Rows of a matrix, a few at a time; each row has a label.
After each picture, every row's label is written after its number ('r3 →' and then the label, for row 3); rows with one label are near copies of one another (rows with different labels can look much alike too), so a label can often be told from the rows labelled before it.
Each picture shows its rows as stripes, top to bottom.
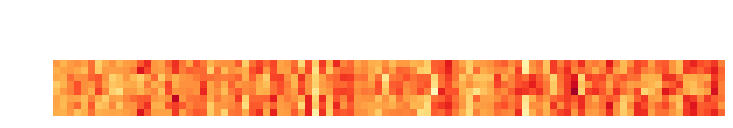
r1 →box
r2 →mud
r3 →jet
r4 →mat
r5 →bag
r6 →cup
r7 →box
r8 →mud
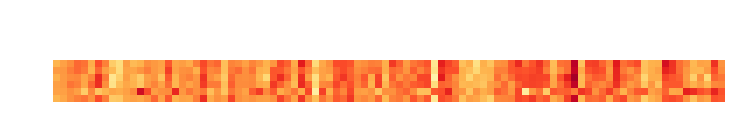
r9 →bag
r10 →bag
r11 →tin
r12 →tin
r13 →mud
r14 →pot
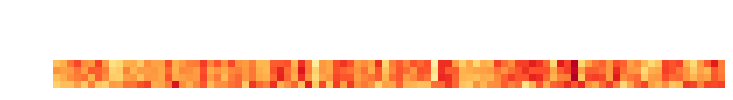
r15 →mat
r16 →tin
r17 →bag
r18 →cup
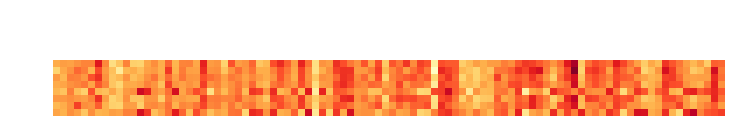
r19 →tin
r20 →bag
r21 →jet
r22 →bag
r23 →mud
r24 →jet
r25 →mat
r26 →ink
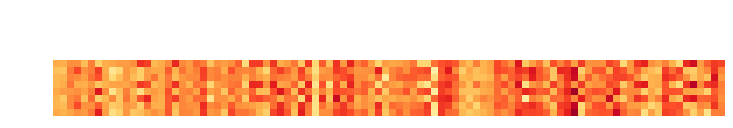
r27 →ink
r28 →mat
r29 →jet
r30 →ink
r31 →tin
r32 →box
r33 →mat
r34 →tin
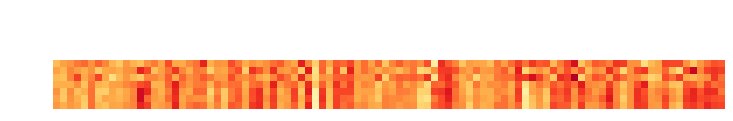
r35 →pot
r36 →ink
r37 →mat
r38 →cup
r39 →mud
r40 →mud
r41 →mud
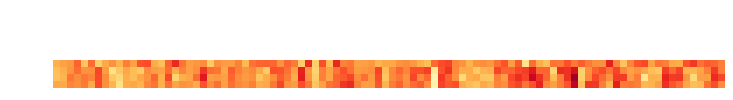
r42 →box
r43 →mat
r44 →pot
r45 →bag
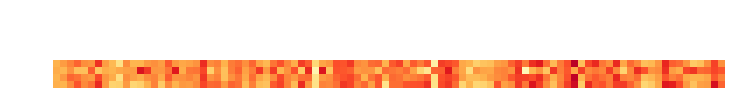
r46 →bag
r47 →mud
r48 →bag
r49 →jet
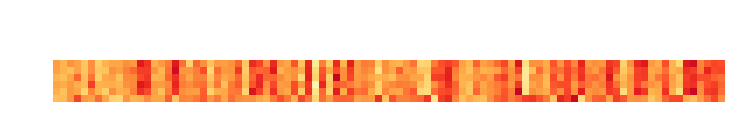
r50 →ink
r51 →cup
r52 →box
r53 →mud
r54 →ink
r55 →mat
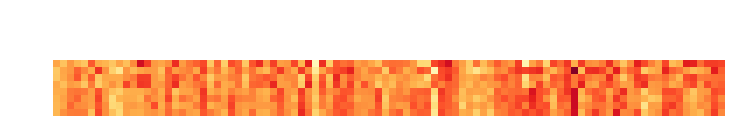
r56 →mud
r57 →bag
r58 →box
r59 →cup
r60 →pot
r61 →mat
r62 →pot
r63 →bag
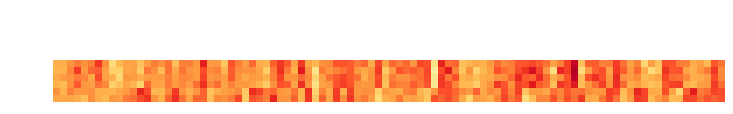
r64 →tin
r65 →mat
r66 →bag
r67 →mat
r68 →ink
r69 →cup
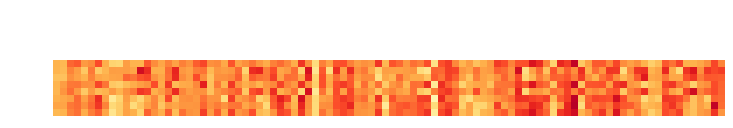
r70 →mat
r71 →ink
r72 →cup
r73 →pot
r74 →ink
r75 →tin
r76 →jet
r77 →mat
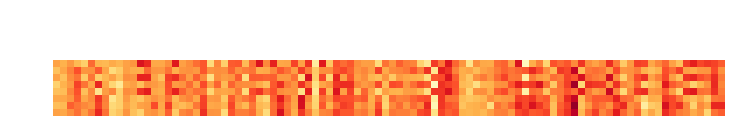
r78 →mud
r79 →mat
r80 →box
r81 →bag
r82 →box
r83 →tin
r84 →pot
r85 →tin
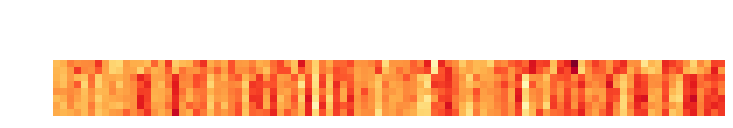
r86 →pot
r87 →mat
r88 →mud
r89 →box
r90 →ink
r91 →ink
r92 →mud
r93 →cup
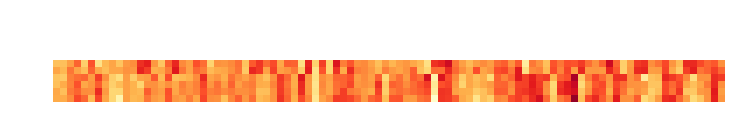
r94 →box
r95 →ink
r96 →pot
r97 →mat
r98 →mat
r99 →bag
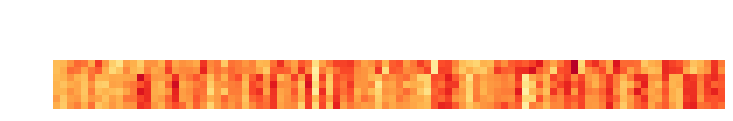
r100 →bag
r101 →mat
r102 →mud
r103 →cup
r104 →mud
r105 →cup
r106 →box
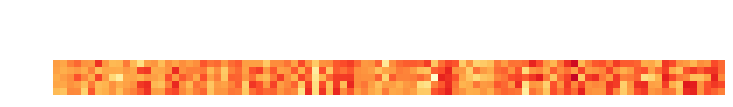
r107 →jet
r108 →mud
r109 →bag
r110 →ink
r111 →box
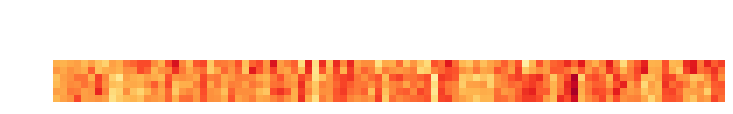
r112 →cup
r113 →ink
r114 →bag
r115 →pot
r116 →tin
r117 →mat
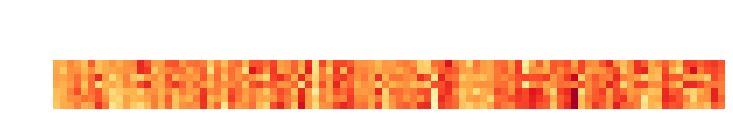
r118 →mud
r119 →ink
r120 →tin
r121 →box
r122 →mat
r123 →pot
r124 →tin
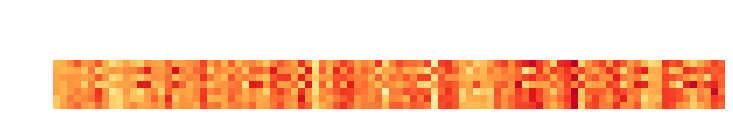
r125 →mat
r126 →cup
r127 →tin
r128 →ink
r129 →jet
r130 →pot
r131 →bag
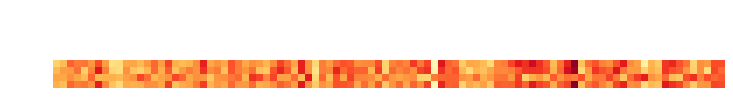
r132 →pot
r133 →tin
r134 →ink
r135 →pot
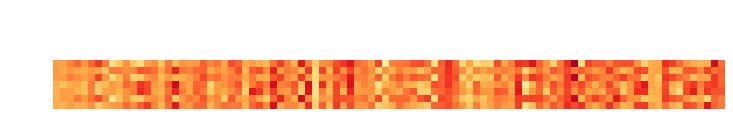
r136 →jet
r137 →cup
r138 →jet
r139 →cup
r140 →ink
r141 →tin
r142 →cup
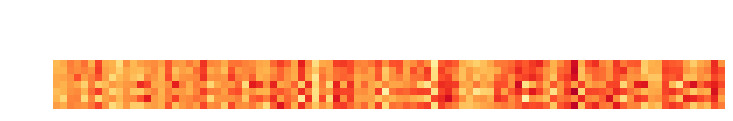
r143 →bag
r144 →pot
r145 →mat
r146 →ink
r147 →jet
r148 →box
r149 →tin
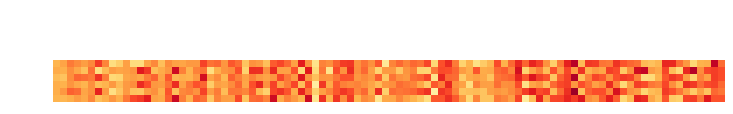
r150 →jet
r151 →ink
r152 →pot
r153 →mud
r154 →tin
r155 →cup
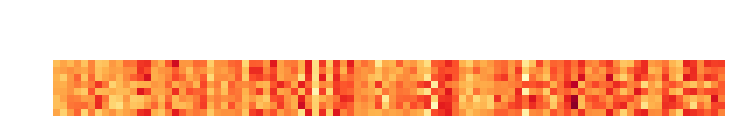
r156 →cup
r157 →ink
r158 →box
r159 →tin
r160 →mud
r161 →jet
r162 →pot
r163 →box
